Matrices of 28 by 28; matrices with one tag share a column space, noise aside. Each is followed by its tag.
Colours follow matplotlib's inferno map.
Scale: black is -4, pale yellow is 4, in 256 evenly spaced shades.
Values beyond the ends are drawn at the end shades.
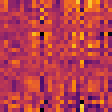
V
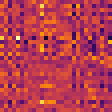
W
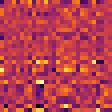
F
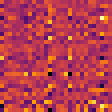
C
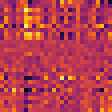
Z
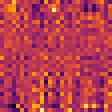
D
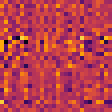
W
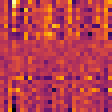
Z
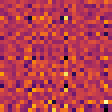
C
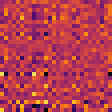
C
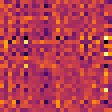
W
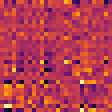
F
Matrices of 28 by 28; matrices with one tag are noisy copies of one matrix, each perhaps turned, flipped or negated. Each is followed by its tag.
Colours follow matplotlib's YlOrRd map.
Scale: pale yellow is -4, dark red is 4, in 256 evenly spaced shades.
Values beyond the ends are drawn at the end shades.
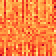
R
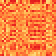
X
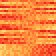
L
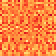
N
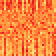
R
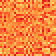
N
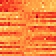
L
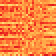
R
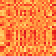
X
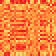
X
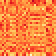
X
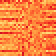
R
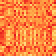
X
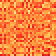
N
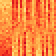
L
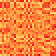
N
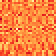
N
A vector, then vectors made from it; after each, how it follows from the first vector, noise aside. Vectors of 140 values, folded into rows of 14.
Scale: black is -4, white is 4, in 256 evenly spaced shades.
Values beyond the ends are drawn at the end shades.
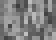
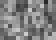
copied.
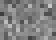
wrapped around, partly zeroed.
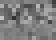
wrapped around, partly zeroed.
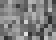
copied.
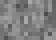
shrunk.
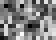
wrapped around, scaled up.
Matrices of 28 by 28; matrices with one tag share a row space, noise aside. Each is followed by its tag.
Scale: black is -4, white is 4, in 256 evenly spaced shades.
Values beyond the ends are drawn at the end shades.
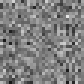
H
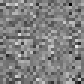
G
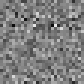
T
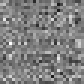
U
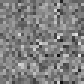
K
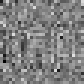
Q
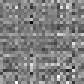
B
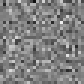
H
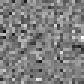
Q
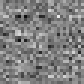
G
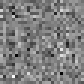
H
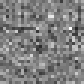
G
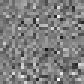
K
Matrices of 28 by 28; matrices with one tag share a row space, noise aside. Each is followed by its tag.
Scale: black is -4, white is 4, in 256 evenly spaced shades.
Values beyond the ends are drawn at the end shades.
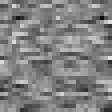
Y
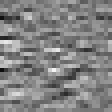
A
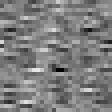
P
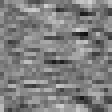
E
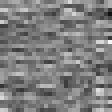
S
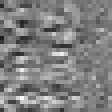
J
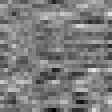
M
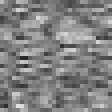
Y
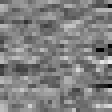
S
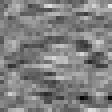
E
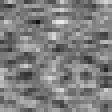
P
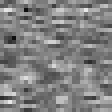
P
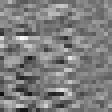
J
